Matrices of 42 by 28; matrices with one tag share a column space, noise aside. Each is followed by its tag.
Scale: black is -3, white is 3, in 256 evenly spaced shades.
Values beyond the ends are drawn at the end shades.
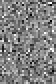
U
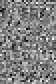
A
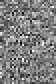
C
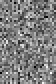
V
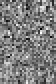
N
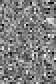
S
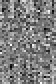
V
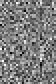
S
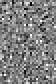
S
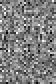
U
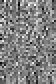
N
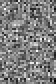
A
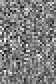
U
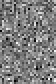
A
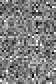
C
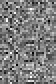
S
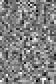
A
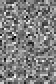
C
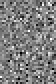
S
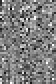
V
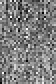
V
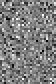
S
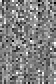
V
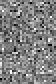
U
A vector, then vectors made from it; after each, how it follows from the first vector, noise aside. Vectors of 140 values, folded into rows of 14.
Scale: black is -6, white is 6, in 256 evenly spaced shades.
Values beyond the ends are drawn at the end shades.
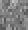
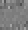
wrapped around, partly zeroed.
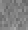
reversed, shrunk.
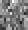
scaled up.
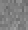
reversed, shrunk.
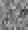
wrapped around, negated.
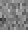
wrapped around, negated.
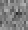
wrapped around, negated.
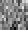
reversed, negated, scaled up.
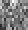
scaled up.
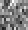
scaled up.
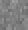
shrunk.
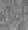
reversed, shrunk.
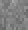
shrunk.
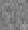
wrapped around, shrunk.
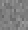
wrapped around, shrunk.
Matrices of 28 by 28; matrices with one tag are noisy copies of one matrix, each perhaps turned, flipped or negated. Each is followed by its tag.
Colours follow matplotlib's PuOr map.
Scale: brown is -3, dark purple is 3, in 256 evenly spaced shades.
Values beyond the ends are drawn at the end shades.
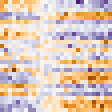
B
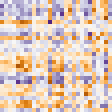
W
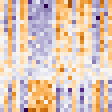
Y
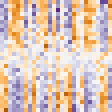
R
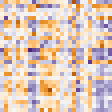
W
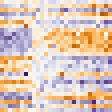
Y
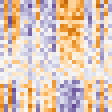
Y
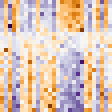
Y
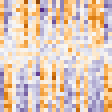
R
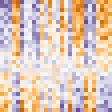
B
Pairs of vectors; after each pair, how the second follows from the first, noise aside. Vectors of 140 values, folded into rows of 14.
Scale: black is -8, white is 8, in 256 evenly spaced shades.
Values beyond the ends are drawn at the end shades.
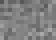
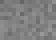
shrunk.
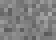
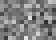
wrapped around, negated, scaled up.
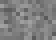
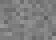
shrunk.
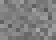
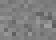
wrapped around, partly zeroed.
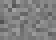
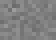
shrunk.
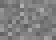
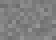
shrunk.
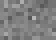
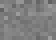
reversed, partly zeroed.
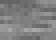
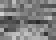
wrapped around, negated, scaled up.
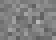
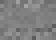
wrapped around, partly zeroed.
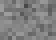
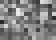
wrapped around, negated, scaled up.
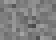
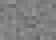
shrunk.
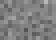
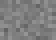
wrapped around, negated, shrunk.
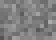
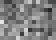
wrapped around, negated, scaled up.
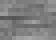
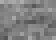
wrapped around, negated.
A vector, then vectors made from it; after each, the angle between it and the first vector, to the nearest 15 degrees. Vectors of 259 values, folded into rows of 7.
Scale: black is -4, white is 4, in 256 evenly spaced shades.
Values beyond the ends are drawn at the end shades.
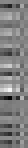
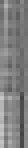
120 degrees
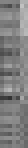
45 degrees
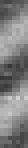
105 degrees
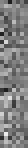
120 degrees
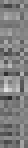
30 degrees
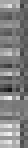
150 degrees
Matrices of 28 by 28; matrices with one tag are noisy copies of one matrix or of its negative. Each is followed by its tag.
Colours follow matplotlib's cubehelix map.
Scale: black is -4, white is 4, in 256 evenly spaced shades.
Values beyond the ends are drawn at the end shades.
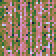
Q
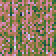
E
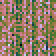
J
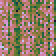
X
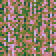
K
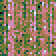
K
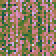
J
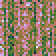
K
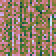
Q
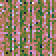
Q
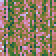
K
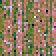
E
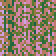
K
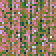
Q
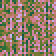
E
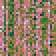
K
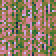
J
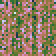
J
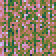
K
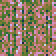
E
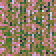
Q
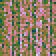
Q
